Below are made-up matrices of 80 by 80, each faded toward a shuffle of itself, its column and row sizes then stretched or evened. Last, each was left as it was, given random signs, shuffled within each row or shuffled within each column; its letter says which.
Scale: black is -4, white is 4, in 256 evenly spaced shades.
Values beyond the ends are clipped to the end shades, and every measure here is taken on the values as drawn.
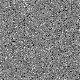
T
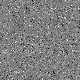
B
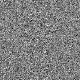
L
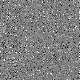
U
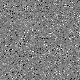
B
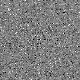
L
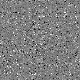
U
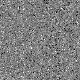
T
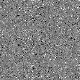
L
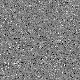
B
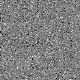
T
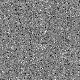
T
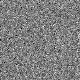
T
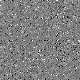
U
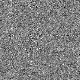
L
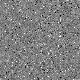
T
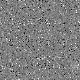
L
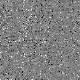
L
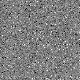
L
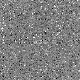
U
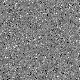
T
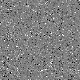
L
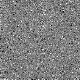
U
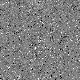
T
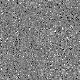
U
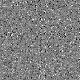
U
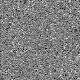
U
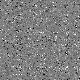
L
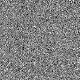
L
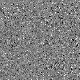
U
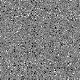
U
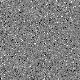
T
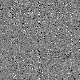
L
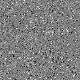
L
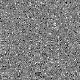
U
